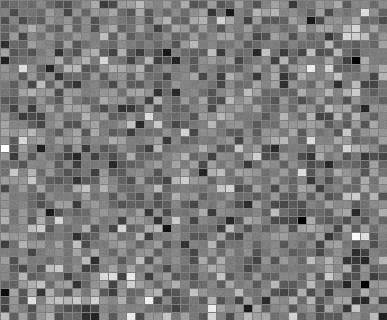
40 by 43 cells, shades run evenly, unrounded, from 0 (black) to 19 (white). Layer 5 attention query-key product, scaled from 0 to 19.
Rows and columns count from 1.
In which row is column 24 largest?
39
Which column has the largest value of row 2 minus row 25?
41
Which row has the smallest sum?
7
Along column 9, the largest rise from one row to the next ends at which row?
31
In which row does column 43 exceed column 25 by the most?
10
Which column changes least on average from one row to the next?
2
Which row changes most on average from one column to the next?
38
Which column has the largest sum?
12
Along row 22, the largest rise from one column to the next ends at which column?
24
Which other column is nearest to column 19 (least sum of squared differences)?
33
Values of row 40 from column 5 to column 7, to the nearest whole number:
11 13 6
